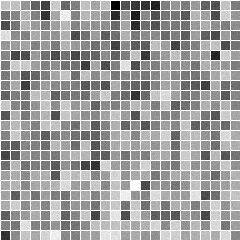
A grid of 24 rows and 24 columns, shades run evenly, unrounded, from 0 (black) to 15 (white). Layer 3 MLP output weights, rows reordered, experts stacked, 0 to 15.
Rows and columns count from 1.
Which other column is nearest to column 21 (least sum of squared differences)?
4
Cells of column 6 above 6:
19
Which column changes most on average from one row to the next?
23
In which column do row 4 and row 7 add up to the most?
13
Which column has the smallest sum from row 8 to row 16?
10
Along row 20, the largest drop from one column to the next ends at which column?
21
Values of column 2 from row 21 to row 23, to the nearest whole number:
12 8 7
